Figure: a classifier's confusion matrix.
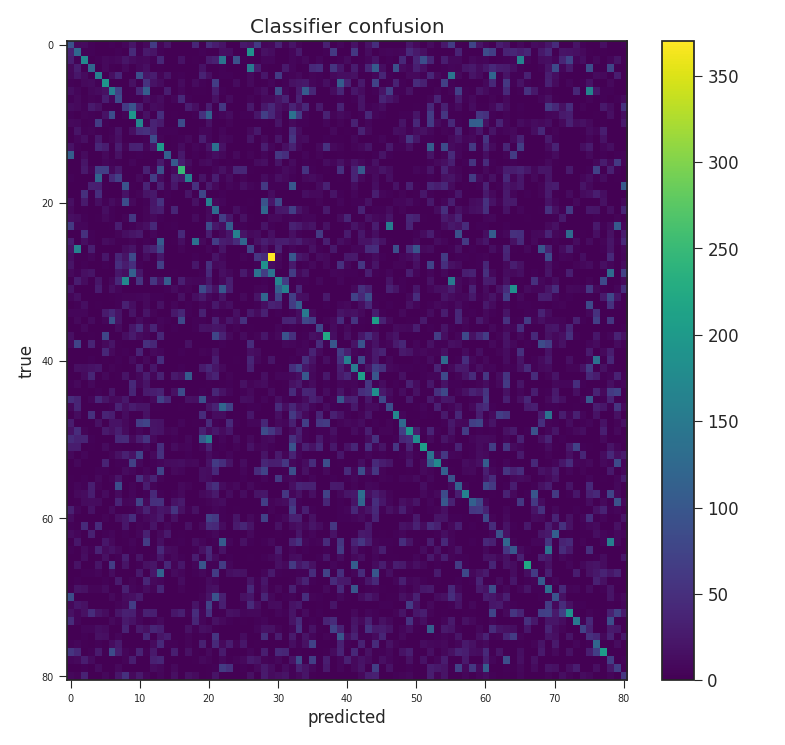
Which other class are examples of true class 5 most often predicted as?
39
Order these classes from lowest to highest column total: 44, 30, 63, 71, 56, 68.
71, 68, 56, 30, 63, 44
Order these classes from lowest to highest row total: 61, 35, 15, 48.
15, 61, 48, 35
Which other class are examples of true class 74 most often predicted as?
52
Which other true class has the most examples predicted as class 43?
32
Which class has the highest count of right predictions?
16
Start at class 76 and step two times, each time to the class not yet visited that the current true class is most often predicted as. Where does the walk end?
44
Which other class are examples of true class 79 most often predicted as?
60
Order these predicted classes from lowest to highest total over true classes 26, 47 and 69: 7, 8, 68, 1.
7, 8, 68, 1
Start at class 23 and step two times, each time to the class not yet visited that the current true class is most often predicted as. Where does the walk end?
22
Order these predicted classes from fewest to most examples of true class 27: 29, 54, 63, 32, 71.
71, 63, 54, 32, 29
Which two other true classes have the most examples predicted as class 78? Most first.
63, 29
